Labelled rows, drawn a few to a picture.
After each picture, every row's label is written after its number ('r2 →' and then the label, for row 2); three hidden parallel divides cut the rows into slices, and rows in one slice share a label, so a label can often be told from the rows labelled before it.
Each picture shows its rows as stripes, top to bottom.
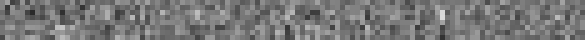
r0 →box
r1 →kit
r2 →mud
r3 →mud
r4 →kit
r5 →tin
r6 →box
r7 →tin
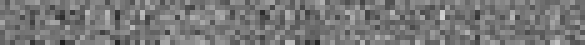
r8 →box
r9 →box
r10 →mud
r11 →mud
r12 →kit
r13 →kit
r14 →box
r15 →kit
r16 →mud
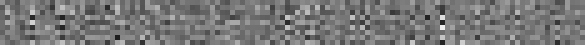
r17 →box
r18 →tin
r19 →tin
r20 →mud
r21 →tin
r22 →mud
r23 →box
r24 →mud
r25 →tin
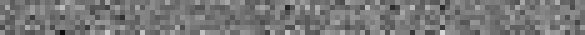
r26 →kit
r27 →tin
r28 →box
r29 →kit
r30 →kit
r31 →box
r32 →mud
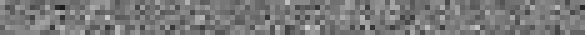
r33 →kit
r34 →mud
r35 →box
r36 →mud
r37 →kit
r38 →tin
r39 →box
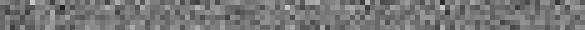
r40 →tin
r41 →mud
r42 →kit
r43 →box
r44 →kit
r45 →kit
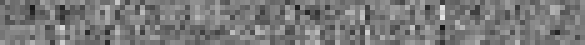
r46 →box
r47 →mud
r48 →mud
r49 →mud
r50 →kit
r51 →tin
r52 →tin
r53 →box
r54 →tin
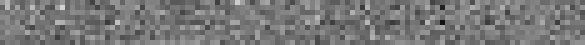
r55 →box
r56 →tin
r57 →kit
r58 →box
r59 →tin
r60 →kit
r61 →box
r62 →kit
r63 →kit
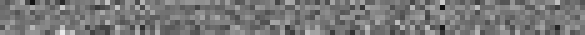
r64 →mud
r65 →tin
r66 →kit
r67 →kit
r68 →kit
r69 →tin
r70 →tin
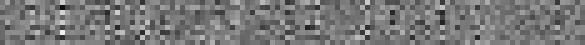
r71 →tin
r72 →mud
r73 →tin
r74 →box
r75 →tin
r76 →mud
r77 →tin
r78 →mud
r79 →box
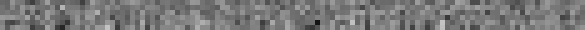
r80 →kit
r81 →box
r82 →kit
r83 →kit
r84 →mud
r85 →mud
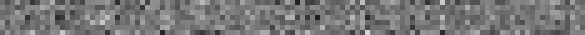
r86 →mud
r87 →box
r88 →kit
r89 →mud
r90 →kit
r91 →kit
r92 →tin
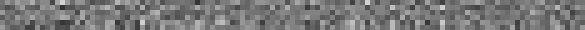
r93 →tin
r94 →mud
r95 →box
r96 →box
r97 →mud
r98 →mud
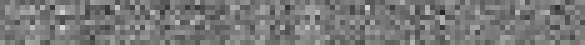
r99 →kit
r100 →tin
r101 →tin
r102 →kit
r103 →kit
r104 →tin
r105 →box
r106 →box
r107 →box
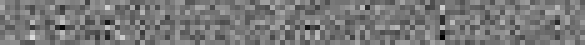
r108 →box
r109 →mud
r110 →kit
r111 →box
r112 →tin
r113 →mud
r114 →tin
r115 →tin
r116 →kit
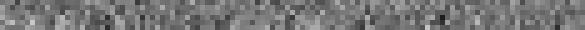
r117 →kit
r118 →kit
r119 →kit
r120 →tin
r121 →tin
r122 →tin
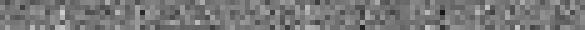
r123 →kit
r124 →box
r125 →tin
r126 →box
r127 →kit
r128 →tin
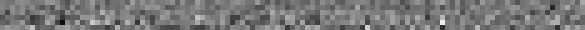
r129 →kit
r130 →box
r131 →kit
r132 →mud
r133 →mud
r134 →tin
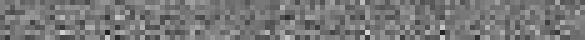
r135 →kit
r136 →box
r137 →box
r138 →tin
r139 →kit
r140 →mud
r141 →tin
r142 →mud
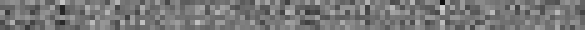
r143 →tin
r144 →mud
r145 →mud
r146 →box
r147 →mud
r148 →kit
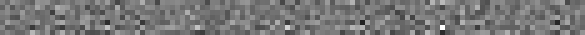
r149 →kit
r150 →box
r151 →box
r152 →kit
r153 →tin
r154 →mud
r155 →tin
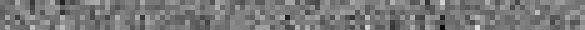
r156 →mud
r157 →kit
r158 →kit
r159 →tin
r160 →box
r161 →tin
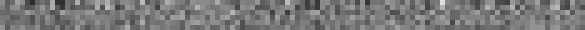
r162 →mud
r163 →mud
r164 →box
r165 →kit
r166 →kit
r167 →kit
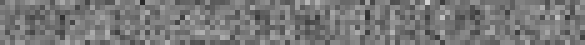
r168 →tin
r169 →kit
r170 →kit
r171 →mud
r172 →kit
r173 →kit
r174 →mud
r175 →kit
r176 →box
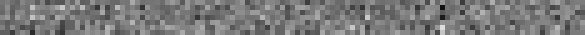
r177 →kit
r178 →tin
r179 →box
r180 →tin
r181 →kit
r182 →mud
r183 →mud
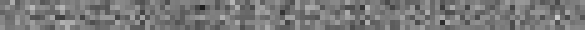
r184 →box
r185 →tin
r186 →box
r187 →mud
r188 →tin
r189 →box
